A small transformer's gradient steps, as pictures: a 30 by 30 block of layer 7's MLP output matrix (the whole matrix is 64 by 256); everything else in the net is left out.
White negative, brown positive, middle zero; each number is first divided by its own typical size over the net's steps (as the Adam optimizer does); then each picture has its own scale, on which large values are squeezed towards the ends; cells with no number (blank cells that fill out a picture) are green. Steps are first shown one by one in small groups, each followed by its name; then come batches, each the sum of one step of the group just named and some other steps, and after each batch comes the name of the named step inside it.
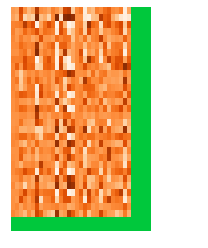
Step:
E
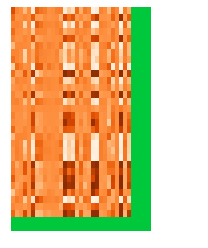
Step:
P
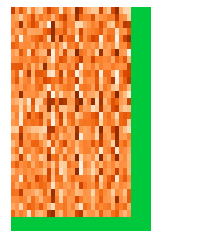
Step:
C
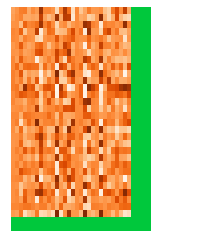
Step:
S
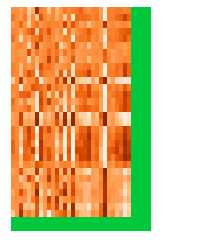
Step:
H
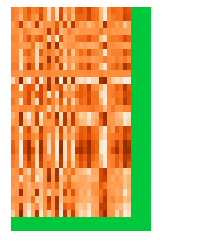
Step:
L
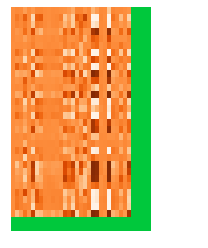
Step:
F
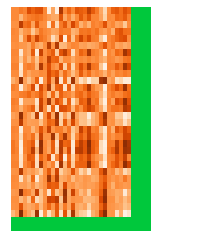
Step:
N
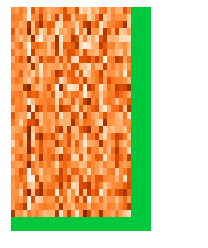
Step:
S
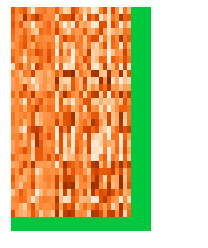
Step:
P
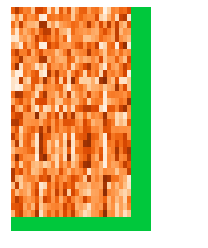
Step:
H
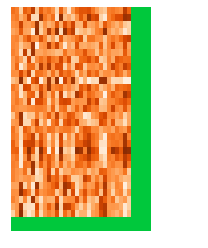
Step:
L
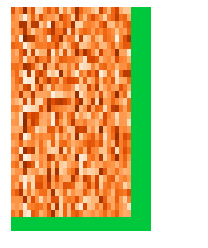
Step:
C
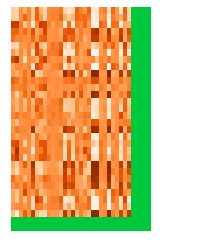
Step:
F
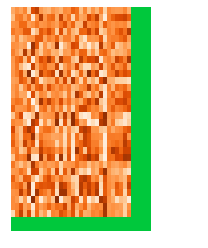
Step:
H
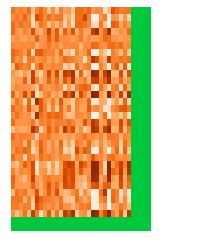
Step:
F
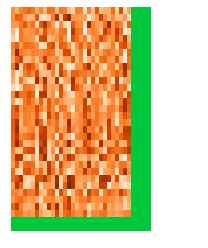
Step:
E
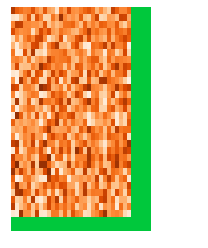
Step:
N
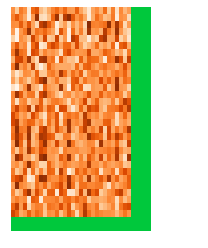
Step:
E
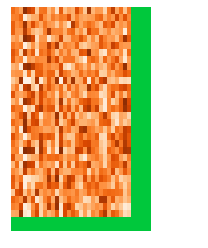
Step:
L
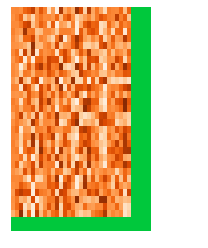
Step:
N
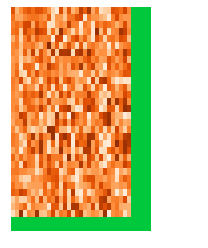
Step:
N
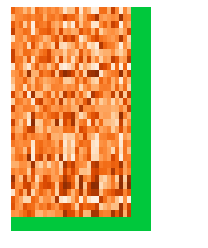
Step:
P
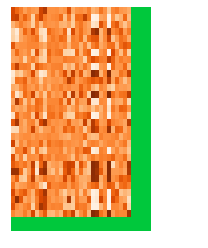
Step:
F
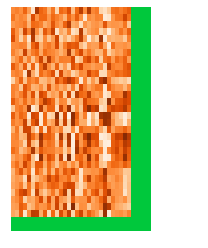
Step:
H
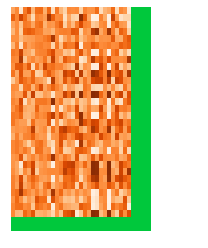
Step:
F
